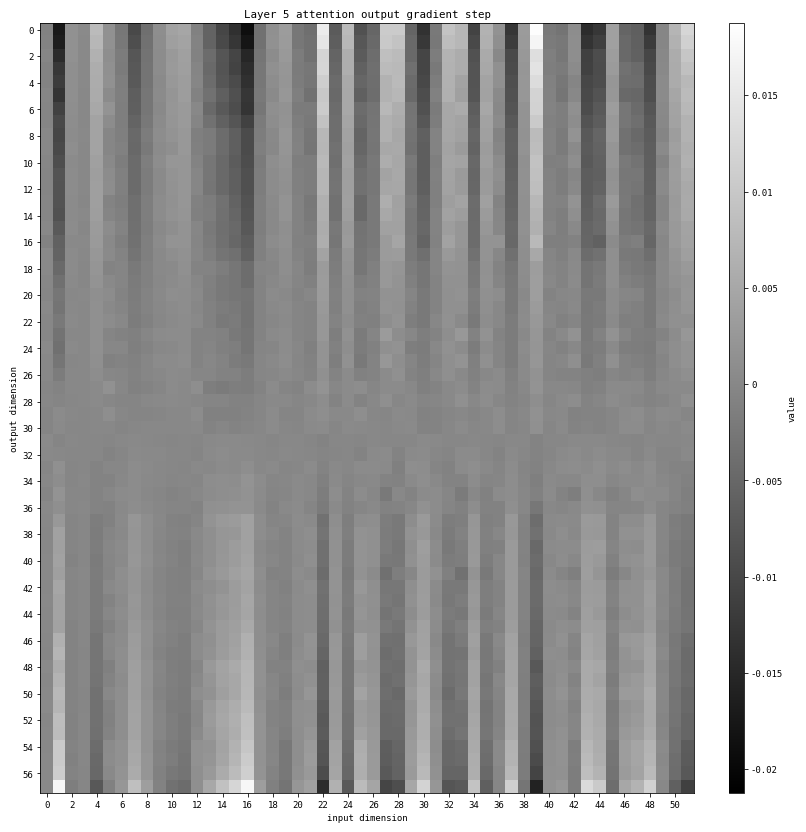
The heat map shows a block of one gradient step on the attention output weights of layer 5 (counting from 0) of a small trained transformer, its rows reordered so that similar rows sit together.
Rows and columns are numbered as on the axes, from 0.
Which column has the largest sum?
39
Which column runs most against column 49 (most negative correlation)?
42
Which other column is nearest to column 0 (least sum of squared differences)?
3
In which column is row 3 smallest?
16
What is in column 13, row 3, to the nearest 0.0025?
-0.005
